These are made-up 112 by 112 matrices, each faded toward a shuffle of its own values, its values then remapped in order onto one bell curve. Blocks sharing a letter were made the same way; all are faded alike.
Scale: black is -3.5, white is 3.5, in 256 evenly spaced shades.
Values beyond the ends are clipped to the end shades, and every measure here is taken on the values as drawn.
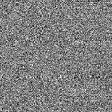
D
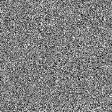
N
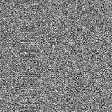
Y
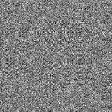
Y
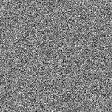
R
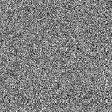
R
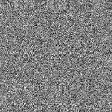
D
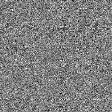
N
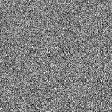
R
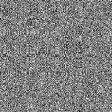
Y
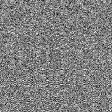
Y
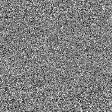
N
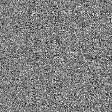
N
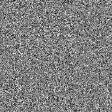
N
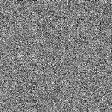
R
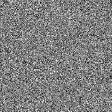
N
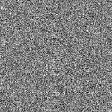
D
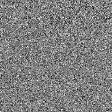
N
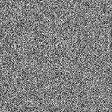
D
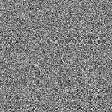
Y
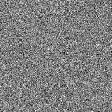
R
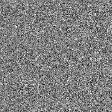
N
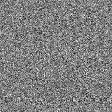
R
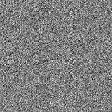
D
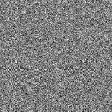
Y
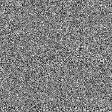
N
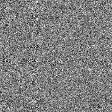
N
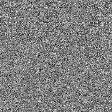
N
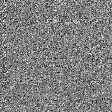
N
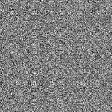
Y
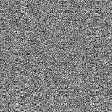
Y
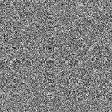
D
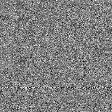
N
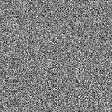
Y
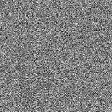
Y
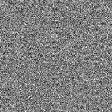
D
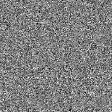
N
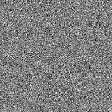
Y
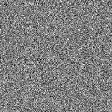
D
